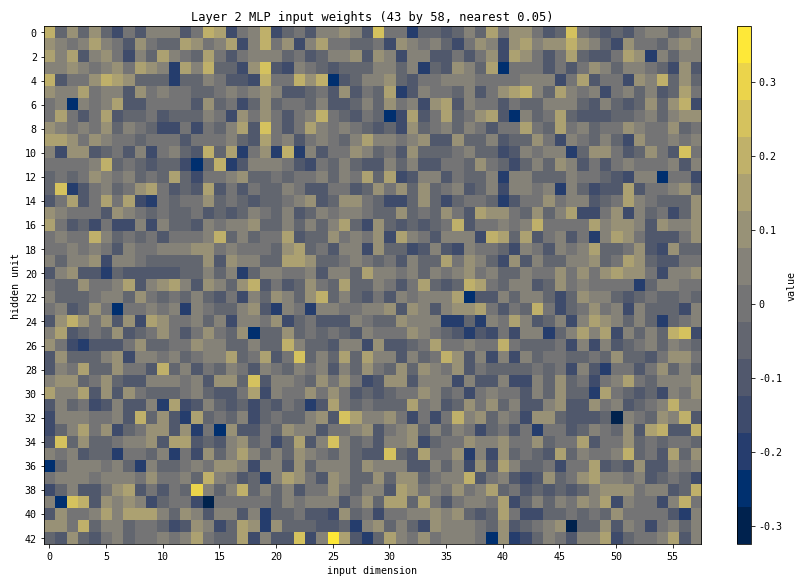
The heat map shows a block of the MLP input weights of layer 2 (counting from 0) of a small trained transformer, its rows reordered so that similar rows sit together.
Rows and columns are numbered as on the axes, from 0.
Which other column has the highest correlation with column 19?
42
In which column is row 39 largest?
2
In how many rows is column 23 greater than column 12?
19
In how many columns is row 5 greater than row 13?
33
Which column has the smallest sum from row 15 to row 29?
44
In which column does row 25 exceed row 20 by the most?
17
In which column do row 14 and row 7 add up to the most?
5
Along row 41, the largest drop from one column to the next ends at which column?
46
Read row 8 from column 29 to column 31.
-0.1 -0.05 -0.15
